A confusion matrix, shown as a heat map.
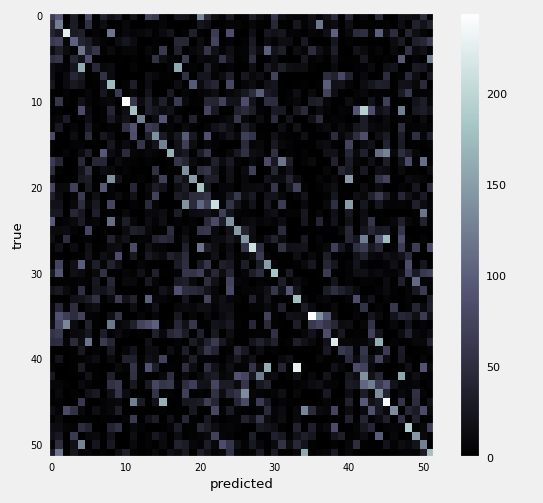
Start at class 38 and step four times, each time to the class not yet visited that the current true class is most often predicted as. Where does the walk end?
15
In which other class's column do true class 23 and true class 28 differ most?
50
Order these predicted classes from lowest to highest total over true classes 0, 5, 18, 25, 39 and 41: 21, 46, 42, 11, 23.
46, 23, 11, 42, 21
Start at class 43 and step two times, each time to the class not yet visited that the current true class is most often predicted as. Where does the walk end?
47
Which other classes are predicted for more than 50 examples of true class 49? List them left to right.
3, 22, 44
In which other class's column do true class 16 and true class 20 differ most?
45
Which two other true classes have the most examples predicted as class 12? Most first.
36, 15
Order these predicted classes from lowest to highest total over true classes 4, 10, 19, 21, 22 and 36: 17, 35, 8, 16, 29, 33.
16, 33, 35, 17, 29, 8
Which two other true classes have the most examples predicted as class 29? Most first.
41, 4
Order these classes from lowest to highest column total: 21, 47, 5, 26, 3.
3, 5, 26, 47, 21
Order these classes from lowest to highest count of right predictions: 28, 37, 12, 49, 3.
28, 37, 3, 12, 49
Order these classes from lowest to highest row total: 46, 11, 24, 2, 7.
7, 24, 46, 2, 11
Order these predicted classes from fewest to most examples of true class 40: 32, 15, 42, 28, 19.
28, 32, 19, 42, 15
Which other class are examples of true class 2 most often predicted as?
8
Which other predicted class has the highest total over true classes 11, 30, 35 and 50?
4
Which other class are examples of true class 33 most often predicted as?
13
